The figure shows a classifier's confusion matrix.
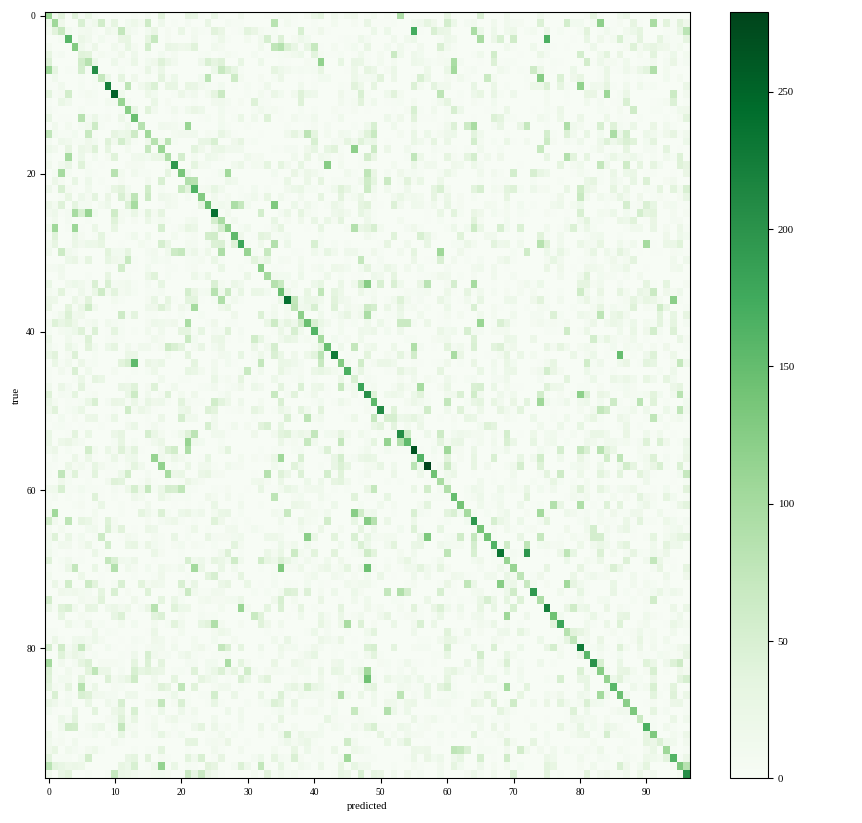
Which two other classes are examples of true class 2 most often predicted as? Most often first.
55, 64
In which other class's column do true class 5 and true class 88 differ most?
51
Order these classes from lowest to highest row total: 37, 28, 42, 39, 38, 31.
31, 28, 38, 37, 42, 39
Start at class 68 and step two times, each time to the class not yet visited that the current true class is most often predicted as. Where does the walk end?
78
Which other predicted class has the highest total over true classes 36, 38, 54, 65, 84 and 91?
48
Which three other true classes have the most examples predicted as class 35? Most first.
70, 56, 4
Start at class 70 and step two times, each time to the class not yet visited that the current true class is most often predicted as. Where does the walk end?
80
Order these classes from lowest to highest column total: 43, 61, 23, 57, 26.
23, 43, 57, 61, 26
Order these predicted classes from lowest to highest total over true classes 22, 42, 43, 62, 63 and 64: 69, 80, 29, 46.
29, 69, 80, 46
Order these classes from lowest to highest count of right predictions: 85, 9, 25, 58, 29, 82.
58, 85, 29, 82, 9, 25
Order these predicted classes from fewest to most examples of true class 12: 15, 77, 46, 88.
46, 77, 15, 88
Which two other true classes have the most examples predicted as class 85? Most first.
15, 49
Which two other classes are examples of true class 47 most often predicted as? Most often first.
56, 44
